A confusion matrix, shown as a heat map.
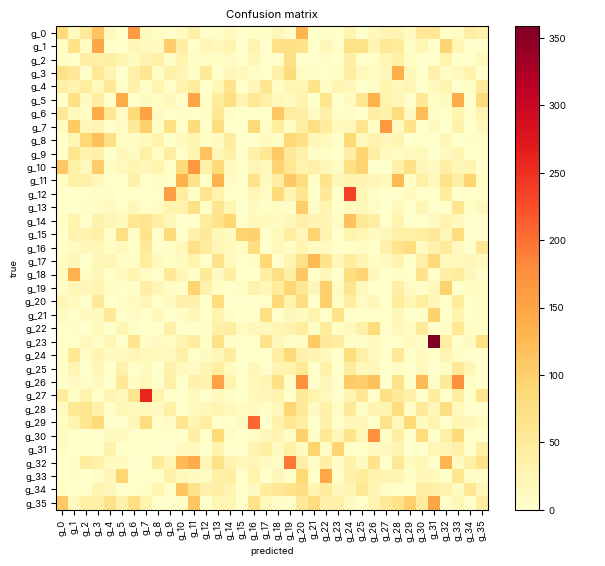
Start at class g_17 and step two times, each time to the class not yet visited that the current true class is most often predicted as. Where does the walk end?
g_31
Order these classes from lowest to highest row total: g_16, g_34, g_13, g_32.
g_13, g_16, g_34, g_32
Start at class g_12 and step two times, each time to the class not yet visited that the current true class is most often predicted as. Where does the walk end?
g_19
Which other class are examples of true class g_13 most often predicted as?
g_20
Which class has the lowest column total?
g_15
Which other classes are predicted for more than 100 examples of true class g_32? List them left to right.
g_10, g_11, g_19
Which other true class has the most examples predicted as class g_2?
g_8
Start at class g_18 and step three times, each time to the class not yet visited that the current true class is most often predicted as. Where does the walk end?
g_28
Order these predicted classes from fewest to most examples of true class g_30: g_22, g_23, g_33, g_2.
g_2, g_23, g_22, g_33
